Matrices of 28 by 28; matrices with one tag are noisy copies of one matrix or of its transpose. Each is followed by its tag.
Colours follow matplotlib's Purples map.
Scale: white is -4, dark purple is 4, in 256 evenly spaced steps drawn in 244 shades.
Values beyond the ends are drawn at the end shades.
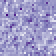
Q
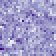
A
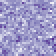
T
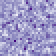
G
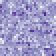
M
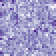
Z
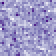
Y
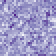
Q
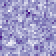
A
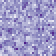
G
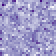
Z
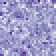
Z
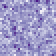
A
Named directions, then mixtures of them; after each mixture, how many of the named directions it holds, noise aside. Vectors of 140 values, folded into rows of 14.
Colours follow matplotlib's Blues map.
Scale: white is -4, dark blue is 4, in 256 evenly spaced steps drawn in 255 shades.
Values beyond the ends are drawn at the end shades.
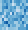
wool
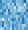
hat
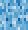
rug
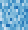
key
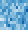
four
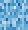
two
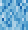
three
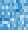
four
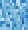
three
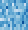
three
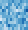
four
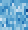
four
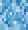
two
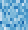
one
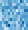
two
